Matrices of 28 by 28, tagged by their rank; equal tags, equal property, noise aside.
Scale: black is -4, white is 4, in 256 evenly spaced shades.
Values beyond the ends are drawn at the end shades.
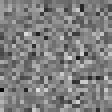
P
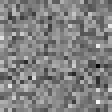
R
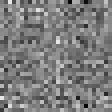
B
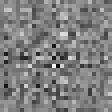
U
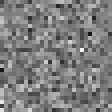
B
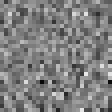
U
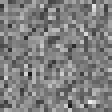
P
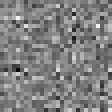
U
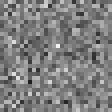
R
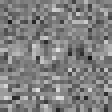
U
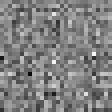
B
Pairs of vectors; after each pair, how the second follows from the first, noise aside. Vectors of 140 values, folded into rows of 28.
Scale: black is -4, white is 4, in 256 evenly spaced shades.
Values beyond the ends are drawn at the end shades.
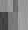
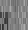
partly zeroed.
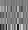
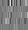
reversed, negated, partly zeroed.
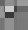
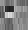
negated.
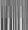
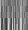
copied.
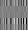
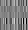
copied.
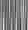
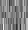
sign-scrambled.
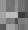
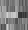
copied.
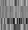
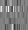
reversed, negated, partly zeroed.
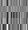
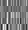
negated.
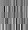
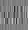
partly zeroed.
